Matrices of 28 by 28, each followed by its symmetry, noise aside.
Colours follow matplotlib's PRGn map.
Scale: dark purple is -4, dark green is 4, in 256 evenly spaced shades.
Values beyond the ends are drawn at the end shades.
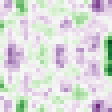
mirrored top to bottom.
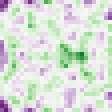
mirrored top to bottom.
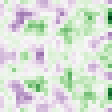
mirrored top to bottom.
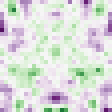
mirrored left to right.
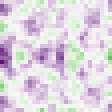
mirrored top to bottom.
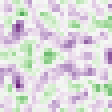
mirrored top to bottom.
